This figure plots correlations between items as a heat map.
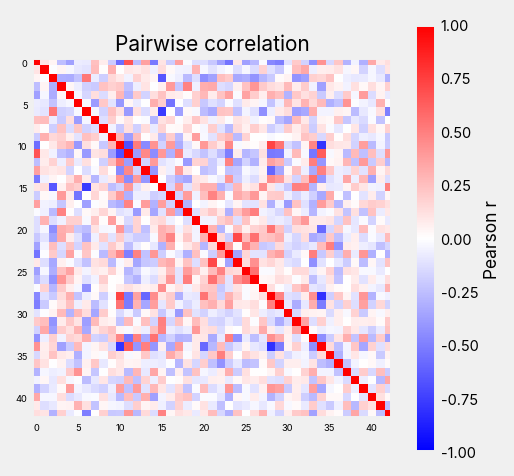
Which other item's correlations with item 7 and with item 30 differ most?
5
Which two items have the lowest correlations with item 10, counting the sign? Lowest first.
34, 11
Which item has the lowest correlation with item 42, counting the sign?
6
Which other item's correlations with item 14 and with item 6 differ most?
15
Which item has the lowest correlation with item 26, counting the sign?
2
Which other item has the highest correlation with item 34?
11
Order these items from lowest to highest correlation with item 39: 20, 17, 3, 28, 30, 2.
30, 2, 3, 17, 20, 28
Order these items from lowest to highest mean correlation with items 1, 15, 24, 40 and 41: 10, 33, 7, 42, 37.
33, 10, 37, 7, 42
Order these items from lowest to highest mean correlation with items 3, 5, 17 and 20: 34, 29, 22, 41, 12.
22, 34, 12, 29, 41
